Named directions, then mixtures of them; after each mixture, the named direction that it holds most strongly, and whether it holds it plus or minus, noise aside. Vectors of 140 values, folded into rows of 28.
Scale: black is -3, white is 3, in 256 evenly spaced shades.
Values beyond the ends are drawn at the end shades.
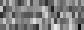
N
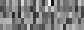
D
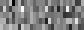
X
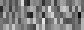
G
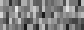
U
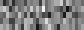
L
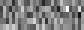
G, plus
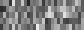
G, plus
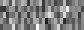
L, minus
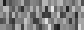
L, plus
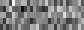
X, minus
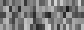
L, plus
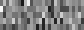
G, minus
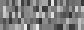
D, minus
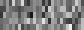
G, plus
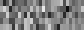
L, plus
